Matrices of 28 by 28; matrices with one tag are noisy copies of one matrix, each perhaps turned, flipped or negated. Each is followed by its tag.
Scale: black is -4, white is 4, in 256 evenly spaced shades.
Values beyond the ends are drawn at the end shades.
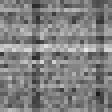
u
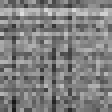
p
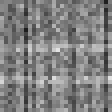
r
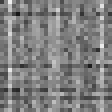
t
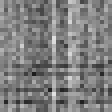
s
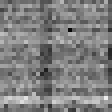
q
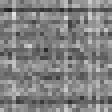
t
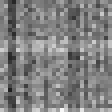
q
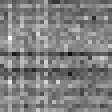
s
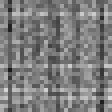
t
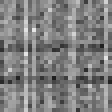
r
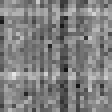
u
